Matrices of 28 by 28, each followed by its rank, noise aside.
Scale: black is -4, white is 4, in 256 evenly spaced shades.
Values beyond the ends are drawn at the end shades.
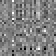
three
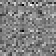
four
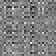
two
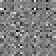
four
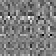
three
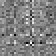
two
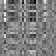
one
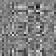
three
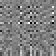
two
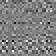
three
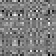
three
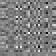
two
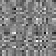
three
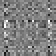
two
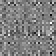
four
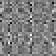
three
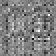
three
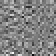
four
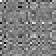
two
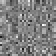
four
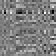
two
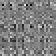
three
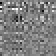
three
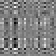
one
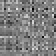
three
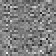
four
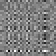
one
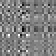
two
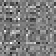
three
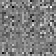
four
